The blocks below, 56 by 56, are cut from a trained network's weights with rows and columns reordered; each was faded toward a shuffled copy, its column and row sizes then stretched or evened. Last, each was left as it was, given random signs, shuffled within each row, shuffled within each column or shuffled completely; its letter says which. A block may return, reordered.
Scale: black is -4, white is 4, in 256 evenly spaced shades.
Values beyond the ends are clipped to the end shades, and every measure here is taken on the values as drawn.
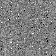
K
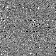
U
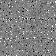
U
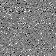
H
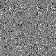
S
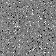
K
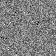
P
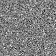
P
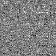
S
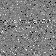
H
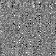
S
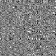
S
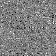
H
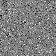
P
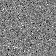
P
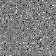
U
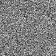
K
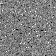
P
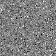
K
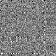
S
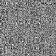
S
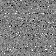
H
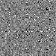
S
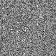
K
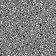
P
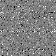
U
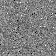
P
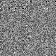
U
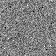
P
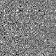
S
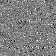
H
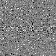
S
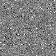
H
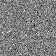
P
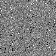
K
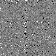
U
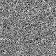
H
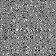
S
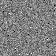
P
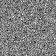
P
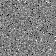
P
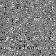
S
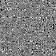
U
